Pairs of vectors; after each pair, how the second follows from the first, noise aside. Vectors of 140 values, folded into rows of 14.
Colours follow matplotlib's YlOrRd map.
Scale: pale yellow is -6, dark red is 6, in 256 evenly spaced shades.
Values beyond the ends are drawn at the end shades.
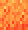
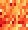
wrapped around, scaled up.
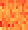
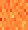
wrapped around, negated, partly zeroed.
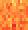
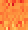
reversed, partly zeroed.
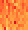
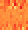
wrapped around, negated, partly zeroed.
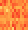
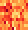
negated, scaled up.
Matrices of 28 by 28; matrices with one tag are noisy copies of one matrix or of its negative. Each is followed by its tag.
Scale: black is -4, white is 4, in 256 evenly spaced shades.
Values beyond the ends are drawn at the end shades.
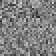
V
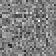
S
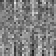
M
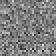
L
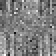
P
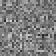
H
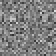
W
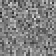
V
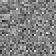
L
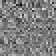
V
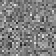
H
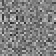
W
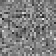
S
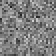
V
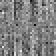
M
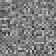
L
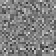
L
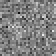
S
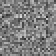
S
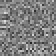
L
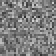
V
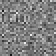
W
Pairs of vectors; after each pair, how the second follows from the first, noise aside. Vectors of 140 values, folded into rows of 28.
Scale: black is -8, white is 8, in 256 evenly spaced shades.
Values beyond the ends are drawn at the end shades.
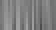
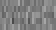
shuffled.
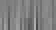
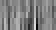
scaled up.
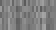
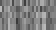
scaled up.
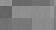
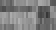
wrapped around, scaled up.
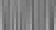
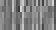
wrapped around, scaled up.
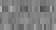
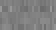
shrunk.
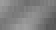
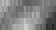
scaled up.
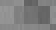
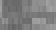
wrapped around, negated.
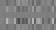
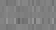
shrunk.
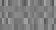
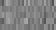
sign-scrambled.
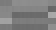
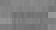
shrunk.
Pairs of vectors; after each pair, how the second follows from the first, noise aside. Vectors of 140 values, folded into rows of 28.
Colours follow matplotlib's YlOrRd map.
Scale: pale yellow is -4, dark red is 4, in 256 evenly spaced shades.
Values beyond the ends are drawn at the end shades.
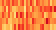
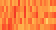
negated, shrunk.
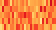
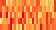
wrapped around, negated.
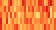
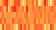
negated, partly zeroed.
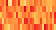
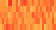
negated, shrunk.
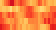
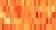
wrapped around, negated, partly zeroed.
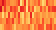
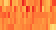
reversed, negated, partly zeroed.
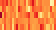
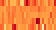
wrapped around, negated, partly zeroed.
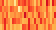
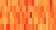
reversed, shrunk.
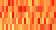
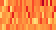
reversed, negated, partly zeroed.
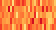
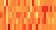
wrapped around, negated, partly zeroed.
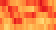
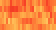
reversed, negated, shrunk.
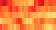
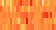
negated, partly zeroed.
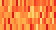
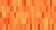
reversed, shrunk.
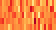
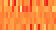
reversed, negated, partly zeroed.
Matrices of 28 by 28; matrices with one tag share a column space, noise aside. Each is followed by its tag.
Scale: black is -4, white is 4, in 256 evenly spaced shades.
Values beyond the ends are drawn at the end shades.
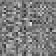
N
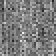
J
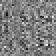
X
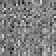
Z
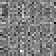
N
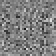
X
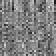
J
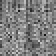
J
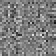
N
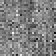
J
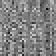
J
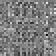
N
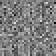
N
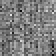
J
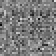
X
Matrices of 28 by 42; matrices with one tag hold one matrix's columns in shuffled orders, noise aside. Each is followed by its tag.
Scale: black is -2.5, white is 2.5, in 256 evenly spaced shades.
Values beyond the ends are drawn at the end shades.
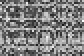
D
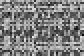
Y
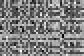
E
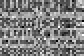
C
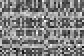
C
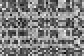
C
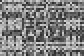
Y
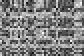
C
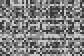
E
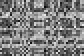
C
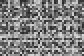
E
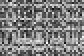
D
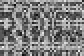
Y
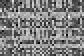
C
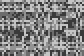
Y
